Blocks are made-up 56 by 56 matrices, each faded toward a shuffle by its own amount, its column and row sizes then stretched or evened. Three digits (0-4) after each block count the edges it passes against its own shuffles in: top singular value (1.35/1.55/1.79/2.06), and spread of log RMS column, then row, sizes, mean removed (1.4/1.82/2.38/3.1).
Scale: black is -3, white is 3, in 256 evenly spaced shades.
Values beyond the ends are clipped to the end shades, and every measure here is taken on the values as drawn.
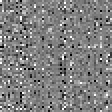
2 4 3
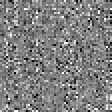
3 2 1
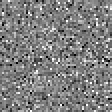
2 0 0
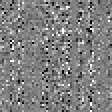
1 4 1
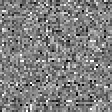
2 1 2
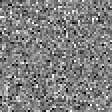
1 0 0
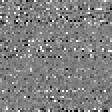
0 0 4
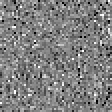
1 2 0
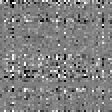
3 3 4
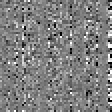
2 4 1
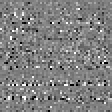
1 1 4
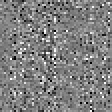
1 3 1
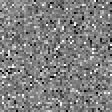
0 0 0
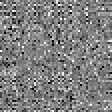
4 2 0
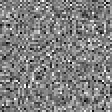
4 0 0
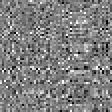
4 2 2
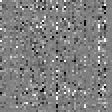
0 4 2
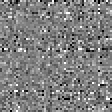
0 2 3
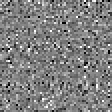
1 2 2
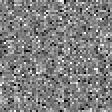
3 1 0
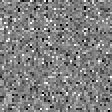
2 0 1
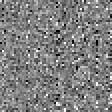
1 3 0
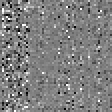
0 4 0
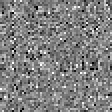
3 1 0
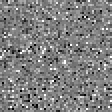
0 0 1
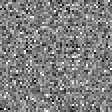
2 0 0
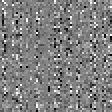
3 4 0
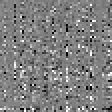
1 4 3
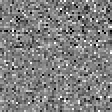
0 0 1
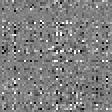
3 3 3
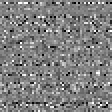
1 0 4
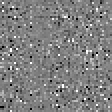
0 2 1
